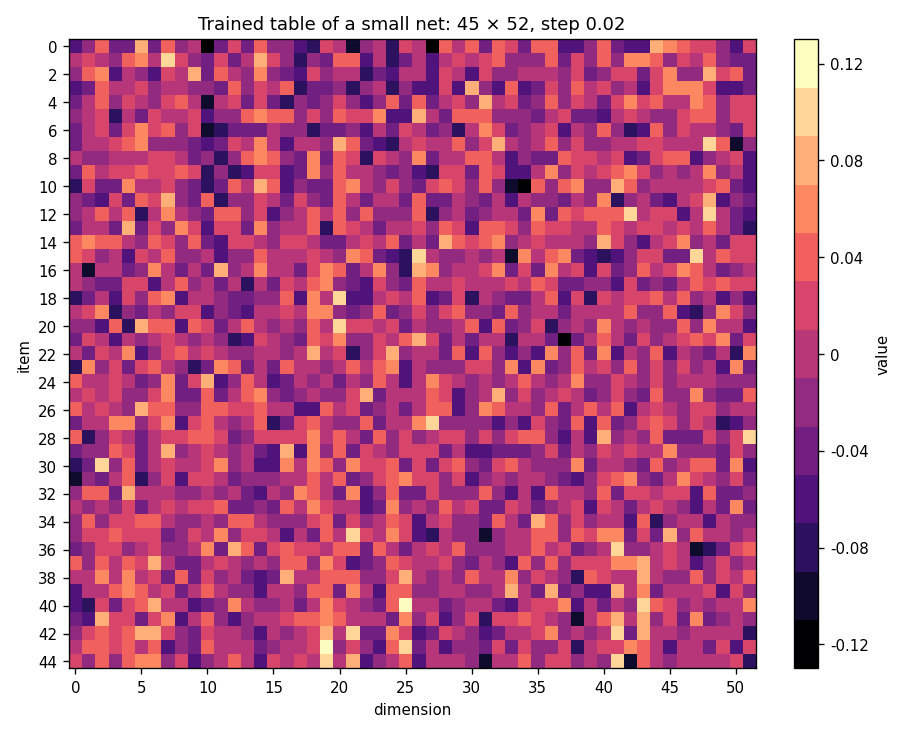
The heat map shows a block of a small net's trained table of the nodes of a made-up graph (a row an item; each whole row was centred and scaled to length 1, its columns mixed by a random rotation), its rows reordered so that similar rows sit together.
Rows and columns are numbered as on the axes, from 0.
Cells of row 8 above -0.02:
31
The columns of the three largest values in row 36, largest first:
41, 12, 10
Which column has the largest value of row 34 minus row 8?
35
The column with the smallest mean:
0
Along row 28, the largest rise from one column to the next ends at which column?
40
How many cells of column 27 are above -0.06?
37
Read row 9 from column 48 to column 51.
0.06 -0.02 0 -0.06
